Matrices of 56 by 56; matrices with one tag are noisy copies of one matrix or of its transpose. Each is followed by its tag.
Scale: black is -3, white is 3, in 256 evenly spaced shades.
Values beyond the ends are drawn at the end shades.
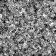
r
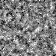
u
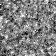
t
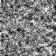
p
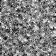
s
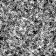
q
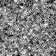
r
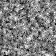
u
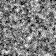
u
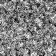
s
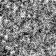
t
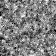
t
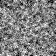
r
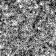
t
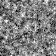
t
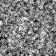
q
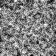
r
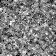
r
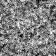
q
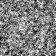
q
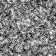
q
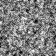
q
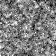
t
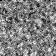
s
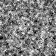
q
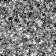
s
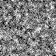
u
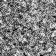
s
